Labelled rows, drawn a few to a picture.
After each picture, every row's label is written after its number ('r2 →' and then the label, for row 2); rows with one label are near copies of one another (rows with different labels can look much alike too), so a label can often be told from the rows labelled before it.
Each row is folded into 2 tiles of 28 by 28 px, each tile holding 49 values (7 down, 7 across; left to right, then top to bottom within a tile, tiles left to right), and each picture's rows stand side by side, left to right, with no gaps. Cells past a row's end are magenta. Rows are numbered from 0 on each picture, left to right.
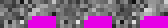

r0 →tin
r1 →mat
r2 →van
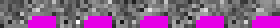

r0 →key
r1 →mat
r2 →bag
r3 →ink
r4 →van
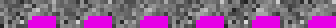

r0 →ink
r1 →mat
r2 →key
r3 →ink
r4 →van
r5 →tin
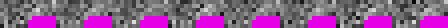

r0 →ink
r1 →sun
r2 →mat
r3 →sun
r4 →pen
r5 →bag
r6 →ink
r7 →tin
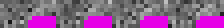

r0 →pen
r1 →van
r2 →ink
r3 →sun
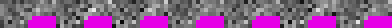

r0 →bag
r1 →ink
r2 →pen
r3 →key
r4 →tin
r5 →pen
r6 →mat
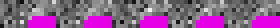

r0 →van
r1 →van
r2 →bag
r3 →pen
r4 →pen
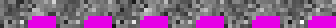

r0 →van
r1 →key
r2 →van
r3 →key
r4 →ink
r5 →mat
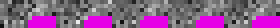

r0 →sun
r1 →mat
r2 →pen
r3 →pen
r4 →key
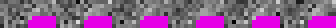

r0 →ink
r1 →tin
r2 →key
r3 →van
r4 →key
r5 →van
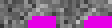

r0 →sun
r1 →mat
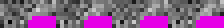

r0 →bag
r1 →sun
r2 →pen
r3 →pen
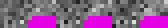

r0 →mat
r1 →pen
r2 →van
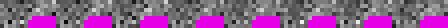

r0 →pen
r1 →pen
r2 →ink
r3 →pen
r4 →key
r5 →mat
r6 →mat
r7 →sun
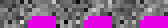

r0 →tin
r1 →pen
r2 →key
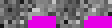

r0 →van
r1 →key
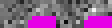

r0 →pen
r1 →bag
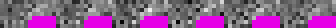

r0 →sun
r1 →van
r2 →bag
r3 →pen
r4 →ink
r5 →ink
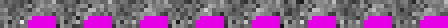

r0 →mat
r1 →ink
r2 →van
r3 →pen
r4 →van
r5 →van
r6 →sun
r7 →van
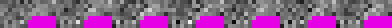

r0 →tin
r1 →van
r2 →sun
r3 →mat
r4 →key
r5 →pen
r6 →sun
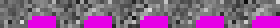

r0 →mat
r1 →tin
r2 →ink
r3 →key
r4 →tin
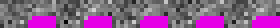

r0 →bag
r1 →key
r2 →tin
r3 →tin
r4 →key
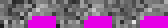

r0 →sun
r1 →sun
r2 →mat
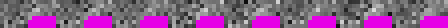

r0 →ink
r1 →pen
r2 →pen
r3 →ink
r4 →tin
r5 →key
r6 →sun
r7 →van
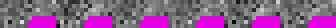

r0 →mat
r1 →sun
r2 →key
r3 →mat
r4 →bag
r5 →ink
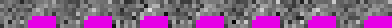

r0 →pen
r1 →key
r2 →sun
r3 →sun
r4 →key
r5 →tin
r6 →tin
